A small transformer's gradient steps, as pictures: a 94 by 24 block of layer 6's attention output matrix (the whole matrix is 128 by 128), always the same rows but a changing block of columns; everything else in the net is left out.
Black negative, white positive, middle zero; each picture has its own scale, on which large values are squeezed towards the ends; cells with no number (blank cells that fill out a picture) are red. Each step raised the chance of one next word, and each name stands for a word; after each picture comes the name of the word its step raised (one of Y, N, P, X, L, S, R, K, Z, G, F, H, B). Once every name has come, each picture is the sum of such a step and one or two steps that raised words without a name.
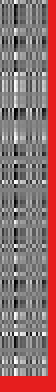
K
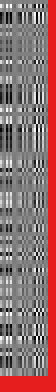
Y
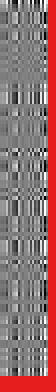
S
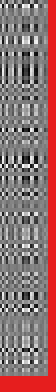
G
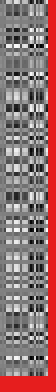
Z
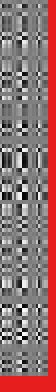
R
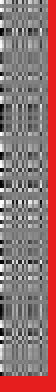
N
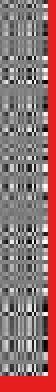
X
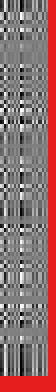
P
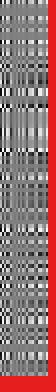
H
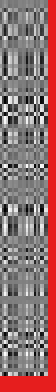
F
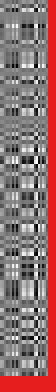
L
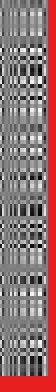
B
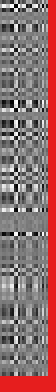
R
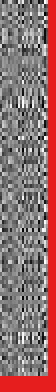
Z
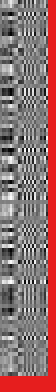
B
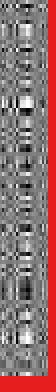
L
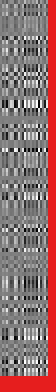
R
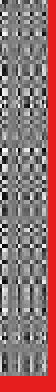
B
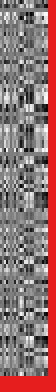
Y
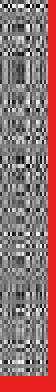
G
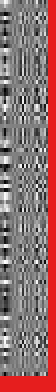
F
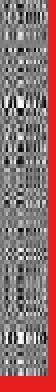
Y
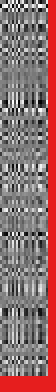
S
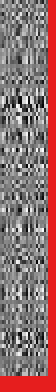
F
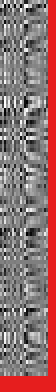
G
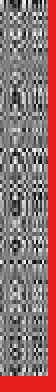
S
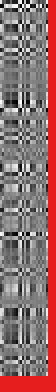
S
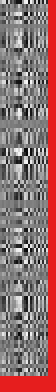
K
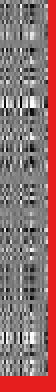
X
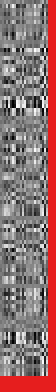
B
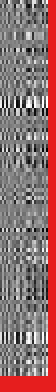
S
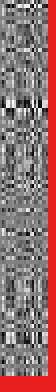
K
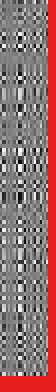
Z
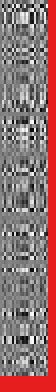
Y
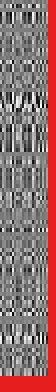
Y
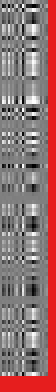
F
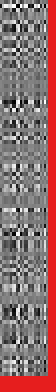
P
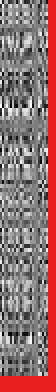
K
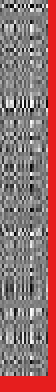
L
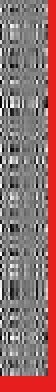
L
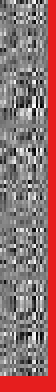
K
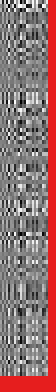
S
